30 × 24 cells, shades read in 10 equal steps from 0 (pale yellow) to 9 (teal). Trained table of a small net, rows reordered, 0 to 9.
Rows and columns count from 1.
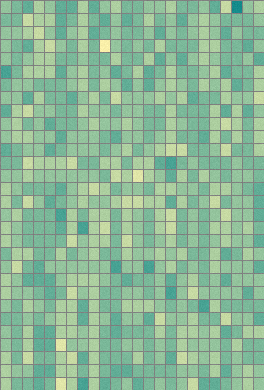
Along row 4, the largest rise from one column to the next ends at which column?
11
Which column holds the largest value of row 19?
24
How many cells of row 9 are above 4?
11
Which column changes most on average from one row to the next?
21
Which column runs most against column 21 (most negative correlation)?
3
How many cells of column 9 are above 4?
8
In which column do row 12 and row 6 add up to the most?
1
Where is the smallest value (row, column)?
4, 10
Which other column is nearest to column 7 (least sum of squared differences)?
18
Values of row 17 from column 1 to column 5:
4 3 5 5 5
